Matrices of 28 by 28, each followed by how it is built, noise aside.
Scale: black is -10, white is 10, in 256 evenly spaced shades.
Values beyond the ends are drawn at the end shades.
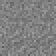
repeating columns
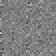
uneven columns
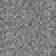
repeating rows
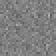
low rank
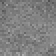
smooth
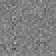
uneven columns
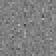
uneven columns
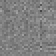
low rank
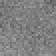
smooth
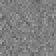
repeating rows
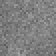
smooth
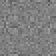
low rank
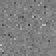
sparse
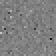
sparse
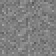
repeating rows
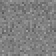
repeating columns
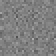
low rank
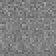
repeating columns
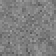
smooth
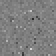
sparse
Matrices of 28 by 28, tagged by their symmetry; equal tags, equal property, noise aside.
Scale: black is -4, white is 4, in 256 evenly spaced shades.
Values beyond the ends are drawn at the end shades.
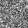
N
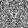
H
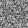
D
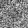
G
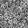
N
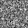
D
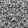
H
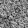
N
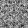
H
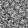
N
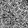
N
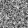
G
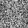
D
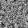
N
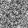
D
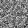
G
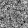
G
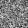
N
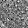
N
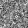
G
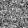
D
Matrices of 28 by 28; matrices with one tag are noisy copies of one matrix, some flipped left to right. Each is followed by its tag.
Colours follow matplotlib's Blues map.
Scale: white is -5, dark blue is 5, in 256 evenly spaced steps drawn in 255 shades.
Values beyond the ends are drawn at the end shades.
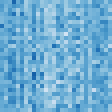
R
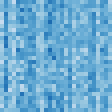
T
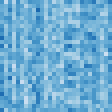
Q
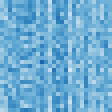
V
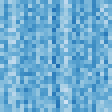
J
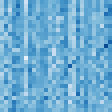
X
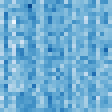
T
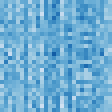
V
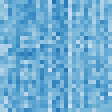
V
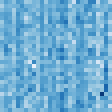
T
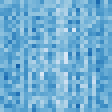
R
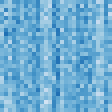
J
